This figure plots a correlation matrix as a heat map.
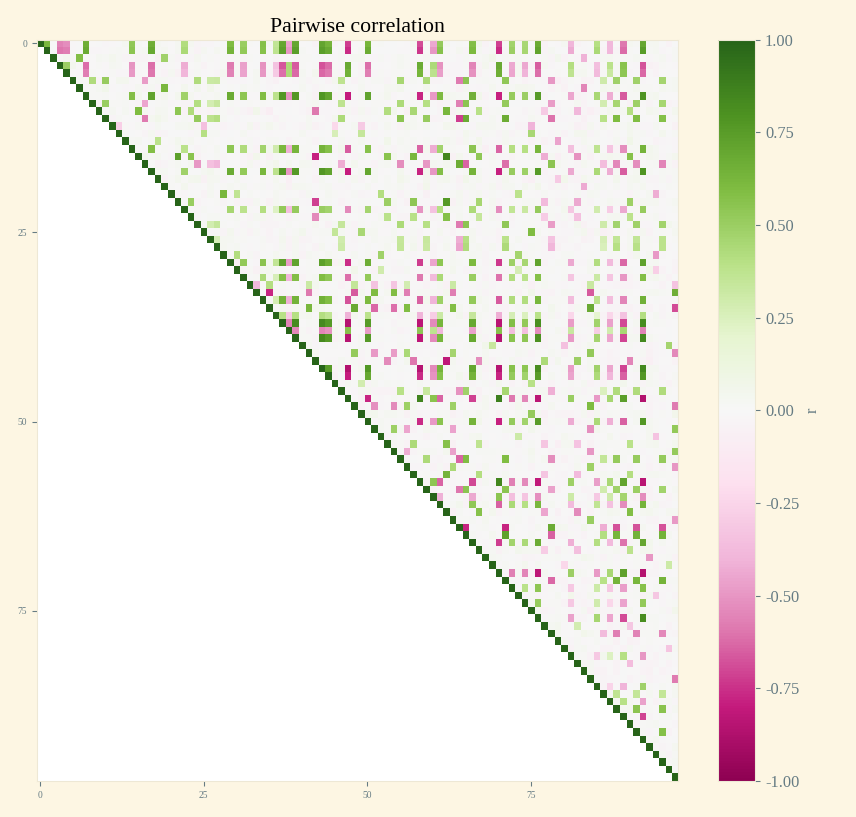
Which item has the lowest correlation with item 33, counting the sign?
35
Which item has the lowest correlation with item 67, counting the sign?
42
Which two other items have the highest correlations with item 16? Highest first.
64, 78
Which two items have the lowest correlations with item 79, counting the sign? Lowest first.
13, 18
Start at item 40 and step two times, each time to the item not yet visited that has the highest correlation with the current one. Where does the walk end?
69
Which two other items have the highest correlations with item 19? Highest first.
6, 2
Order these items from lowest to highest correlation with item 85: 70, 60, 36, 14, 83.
70, 60, 83, 36, 14
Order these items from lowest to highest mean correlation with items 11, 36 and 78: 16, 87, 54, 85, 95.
95, 87, 54, 85, 16
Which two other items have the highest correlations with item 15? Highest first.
62, 21
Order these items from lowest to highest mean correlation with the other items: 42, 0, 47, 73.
47, 42, 73, 0
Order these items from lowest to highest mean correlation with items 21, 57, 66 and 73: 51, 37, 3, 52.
3, 51, 52, 37
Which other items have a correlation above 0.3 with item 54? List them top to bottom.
33, 51, 97
